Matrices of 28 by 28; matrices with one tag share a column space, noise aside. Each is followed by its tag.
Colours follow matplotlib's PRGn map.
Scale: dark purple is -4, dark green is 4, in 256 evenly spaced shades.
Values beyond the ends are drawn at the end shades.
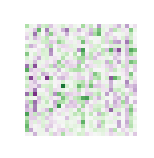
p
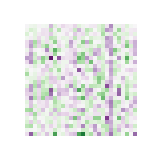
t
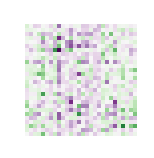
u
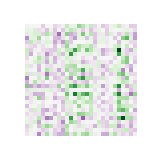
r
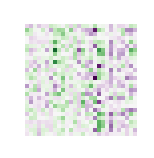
p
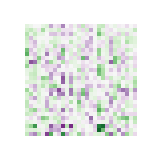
t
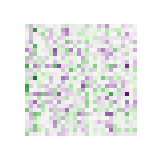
p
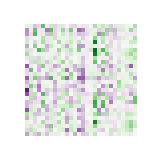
p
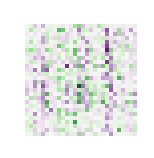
p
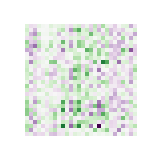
u
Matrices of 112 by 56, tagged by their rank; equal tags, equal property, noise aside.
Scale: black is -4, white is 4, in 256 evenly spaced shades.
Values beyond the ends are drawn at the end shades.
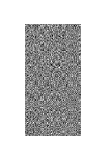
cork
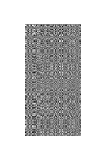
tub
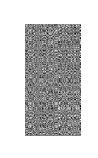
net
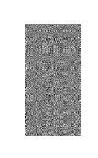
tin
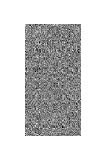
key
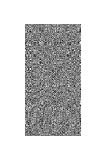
cork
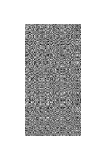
net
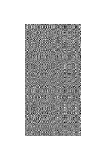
net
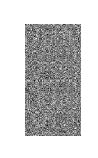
key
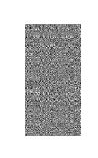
tin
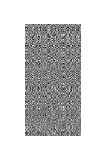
net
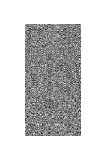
key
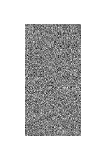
key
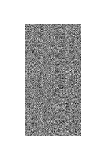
key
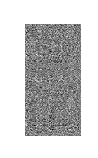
key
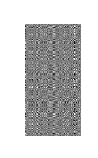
tub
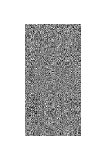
cork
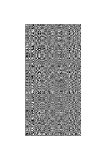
net
